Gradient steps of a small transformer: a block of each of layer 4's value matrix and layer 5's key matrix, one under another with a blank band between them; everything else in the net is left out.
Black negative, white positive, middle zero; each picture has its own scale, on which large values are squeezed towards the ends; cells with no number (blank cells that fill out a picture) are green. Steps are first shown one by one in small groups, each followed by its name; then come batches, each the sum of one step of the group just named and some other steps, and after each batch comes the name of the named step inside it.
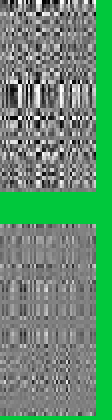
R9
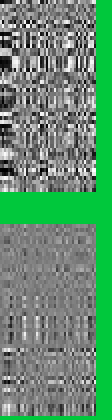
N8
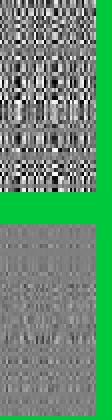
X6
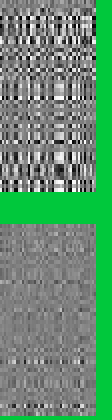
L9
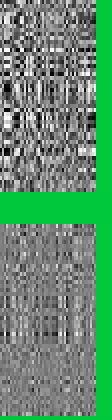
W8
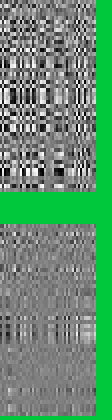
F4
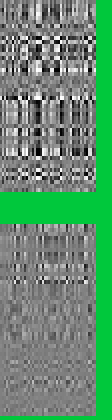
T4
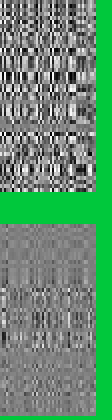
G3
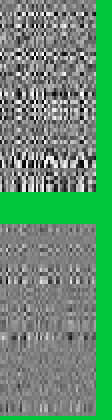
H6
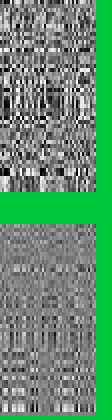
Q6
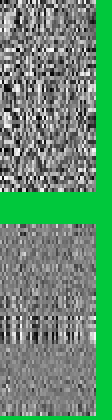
W8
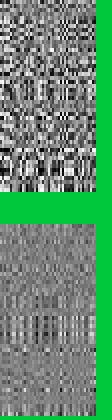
W8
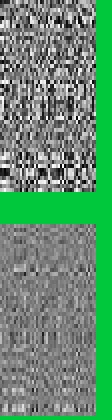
Q6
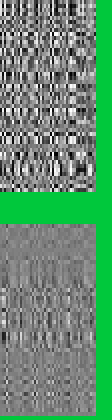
G3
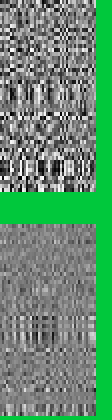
R9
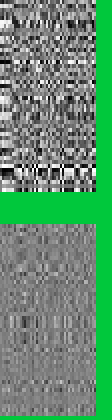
T4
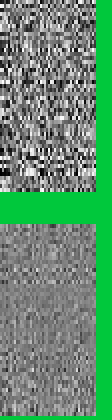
Q6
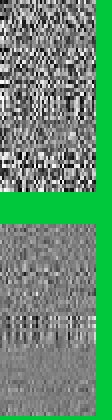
H6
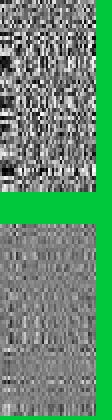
N8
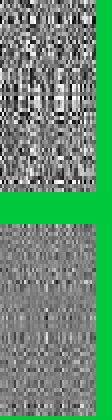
L9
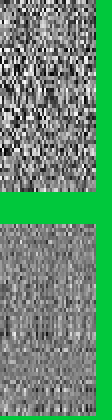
W8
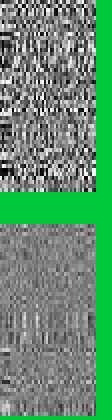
N8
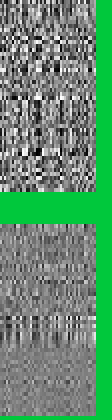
T4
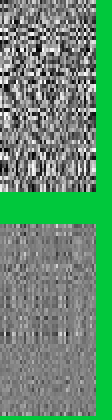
W8
